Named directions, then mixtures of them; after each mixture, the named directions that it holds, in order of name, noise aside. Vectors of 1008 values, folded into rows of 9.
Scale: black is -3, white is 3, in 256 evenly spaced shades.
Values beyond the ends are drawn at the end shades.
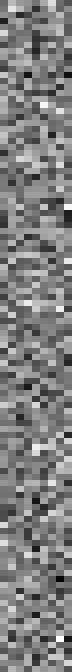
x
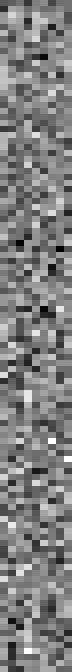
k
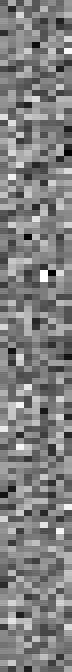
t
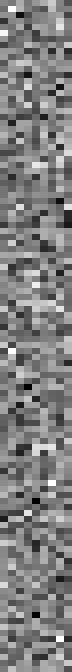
t, x.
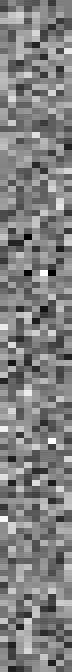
k, t.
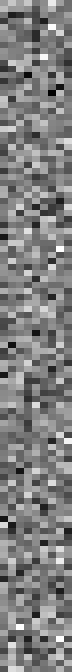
k, x.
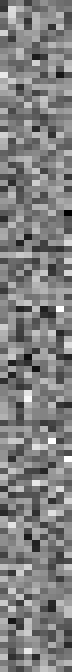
k, x.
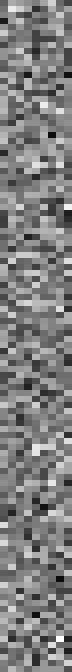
x.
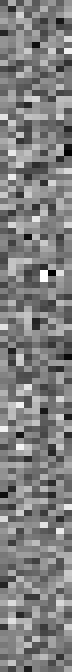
t.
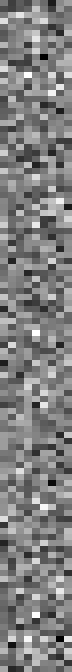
k, x.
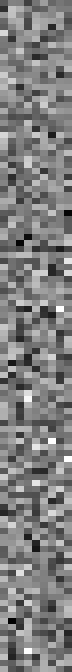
k, x.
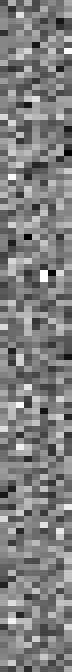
t.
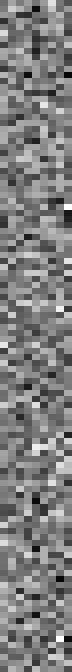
x.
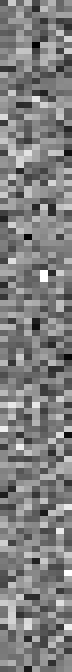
t, x.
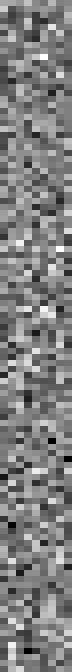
k.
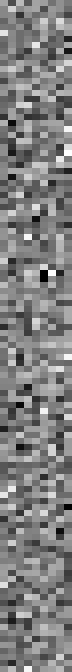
t.
